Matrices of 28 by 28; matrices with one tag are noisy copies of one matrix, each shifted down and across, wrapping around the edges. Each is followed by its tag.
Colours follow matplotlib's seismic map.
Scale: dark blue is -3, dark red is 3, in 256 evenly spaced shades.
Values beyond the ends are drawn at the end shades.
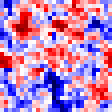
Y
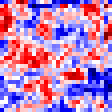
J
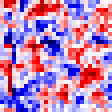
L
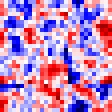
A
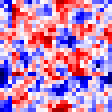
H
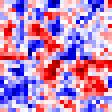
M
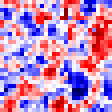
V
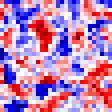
A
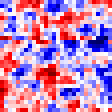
H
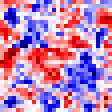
M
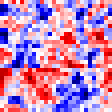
M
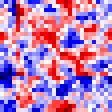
H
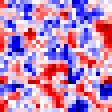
A
